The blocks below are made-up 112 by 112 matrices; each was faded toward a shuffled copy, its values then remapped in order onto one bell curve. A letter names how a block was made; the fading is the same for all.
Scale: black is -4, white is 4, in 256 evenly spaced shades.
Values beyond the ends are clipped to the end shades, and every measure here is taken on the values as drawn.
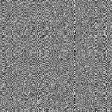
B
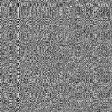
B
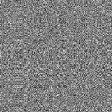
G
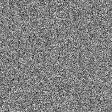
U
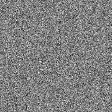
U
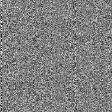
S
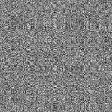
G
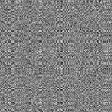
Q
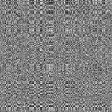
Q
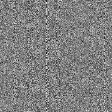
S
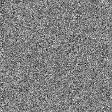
U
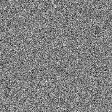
U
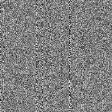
S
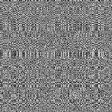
Q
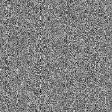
S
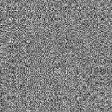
G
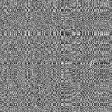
Q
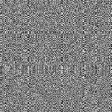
B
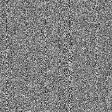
S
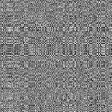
Q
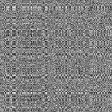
Q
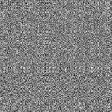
G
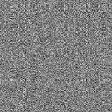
G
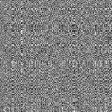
B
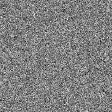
U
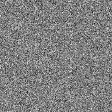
U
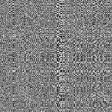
B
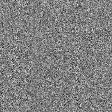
U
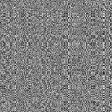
B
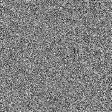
U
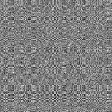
Q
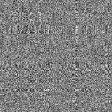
G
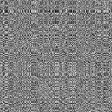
Q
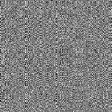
B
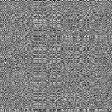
Q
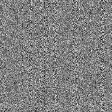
S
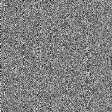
S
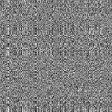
B
